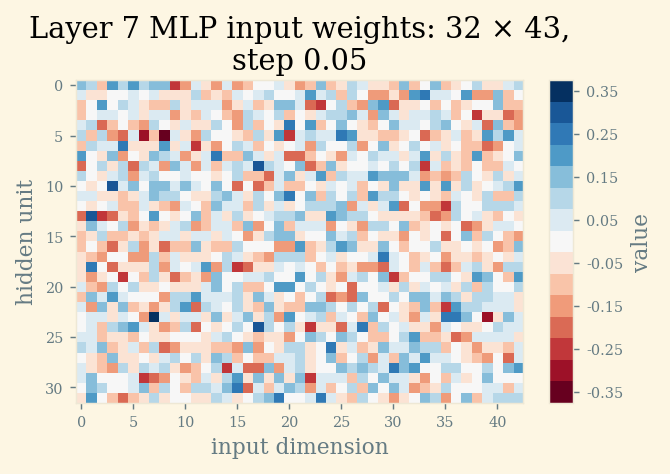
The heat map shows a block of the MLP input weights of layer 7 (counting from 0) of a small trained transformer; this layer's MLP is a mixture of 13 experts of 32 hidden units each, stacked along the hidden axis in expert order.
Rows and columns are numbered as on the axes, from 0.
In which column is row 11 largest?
20
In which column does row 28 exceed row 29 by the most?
6
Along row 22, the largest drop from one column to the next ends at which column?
11
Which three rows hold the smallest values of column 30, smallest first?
19, 2, 31
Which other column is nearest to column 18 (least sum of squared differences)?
36
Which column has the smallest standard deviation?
12
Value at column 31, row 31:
-0.05
